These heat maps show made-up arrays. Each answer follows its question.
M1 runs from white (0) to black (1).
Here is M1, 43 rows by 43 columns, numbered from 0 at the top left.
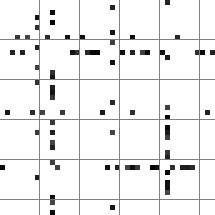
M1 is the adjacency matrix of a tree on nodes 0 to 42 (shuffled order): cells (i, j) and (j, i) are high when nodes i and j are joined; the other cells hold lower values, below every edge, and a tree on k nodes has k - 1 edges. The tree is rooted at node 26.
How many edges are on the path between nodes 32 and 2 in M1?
2
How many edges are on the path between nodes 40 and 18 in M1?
2
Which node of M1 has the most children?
10
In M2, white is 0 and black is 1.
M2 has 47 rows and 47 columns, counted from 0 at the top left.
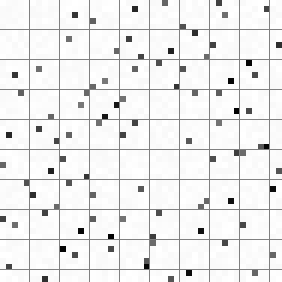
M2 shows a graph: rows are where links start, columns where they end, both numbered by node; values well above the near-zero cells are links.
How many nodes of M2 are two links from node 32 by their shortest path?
3
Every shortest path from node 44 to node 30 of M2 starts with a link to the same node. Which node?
node 1
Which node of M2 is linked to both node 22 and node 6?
node 11
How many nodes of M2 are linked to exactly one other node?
8
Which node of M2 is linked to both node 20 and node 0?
node 36
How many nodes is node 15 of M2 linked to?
4
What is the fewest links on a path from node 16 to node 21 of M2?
5
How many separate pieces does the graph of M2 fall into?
2
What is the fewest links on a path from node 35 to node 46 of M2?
2
